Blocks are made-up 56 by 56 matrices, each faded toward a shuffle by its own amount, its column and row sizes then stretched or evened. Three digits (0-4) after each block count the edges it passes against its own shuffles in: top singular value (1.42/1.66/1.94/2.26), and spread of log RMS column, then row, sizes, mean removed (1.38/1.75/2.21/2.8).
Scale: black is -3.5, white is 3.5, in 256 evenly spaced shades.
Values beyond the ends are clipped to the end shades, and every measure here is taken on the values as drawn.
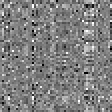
4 3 0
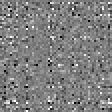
2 3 3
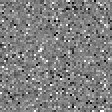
1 0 0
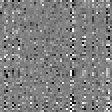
4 4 2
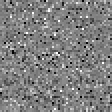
1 1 0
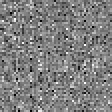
3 3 0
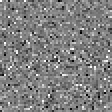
0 0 2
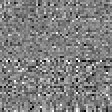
3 1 3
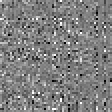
1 4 2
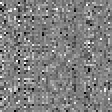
2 4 1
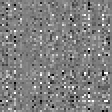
1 4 3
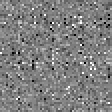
1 1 2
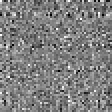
3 1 2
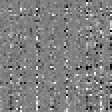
3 4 2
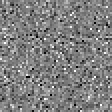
2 0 1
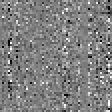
0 4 0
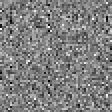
1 2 1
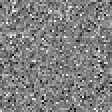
0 1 0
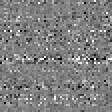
1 1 4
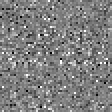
1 0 2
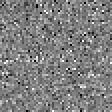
0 1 1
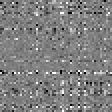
3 2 4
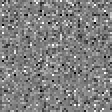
0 2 1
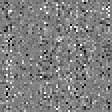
2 3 1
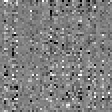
2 4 2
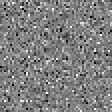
2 2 0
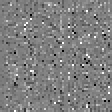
2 3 0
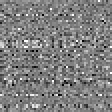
3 0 4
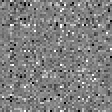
3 2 2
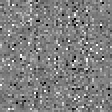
1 3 0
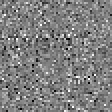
2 1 1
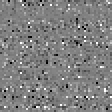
0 0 3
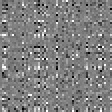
4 4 2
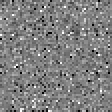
0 1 1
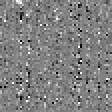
1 4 1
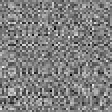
4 0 3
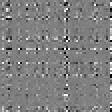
4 4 4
